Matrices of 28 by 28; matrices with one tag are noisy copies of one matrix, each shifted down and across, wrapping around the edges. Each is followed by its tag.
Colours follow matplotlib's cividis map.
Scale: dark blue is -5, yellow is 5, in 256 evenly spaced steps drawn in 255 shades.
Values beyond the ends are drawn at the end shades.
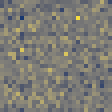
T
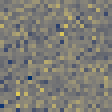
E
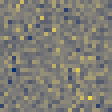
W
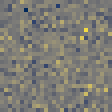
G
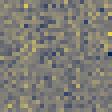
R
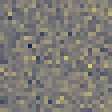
G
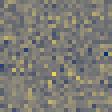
G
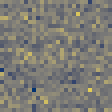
T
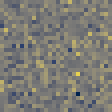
R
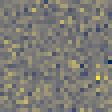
E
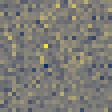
R
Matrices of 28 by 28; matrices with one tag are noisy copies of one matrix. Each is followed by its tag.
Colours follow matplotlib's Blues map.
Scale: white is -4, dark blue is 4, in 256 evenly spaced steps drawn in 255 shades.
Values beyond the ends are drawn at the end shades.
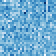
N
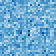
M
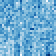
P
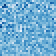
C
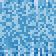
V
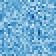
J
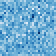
J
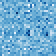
M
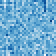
N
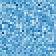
C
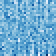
V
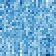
P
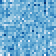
N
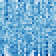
V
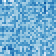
N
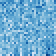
P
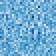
J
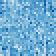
N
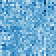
N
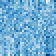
P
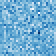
J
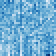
P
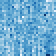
P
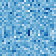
M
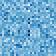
M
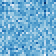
N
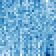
P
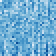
V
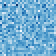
C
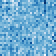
N
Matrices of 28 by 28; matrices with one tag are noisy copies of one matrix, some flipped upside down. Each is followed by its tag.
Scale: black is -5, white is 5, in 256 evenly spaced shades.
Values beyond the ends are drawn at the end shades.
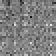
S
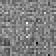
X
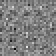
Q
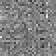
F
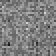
X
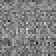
X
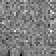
S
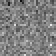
S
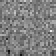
S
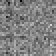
S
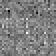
X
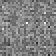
X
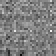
S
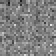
S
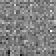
S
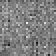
X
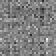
F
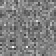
Q
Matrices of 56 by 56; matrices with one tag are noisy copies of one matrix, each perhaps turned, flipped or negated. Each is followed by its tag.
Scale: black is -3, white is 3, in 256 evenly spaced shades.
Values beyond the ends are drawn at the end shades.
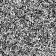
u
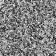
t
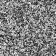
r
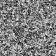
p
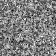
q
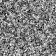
u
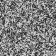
r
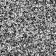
q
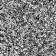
r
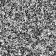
p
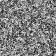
u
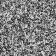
p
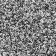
q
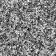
u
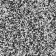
t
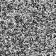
q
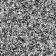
u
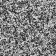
u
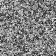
r
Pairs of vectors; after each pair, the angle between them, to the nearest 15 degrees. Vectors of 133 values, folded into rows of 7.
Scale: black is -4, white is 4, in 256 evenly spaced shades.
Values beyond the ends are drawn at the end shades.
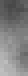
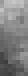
165 degrees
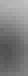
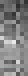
135 degrees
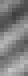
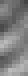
30 degrees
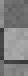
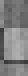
15 degrees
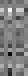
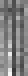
120 degrees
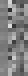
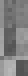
75 degrees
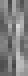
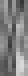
30 degrees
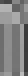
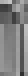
150 degrees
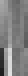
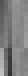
165 degrees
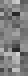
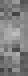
45 degrees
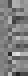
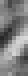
75 degrees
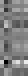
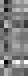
15 degrees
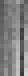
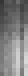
45 degrees
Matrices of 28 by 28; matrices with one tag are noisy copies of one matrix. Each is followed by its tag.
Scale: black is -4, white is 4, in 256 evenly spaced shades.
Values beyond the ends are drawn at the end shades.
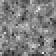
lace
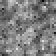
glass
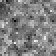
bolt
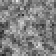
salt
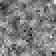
bolt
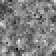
bolt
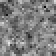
bolt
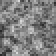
salt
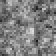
glass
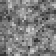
glass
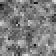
bolt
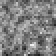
lace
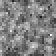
lace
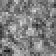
salt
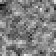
bolt
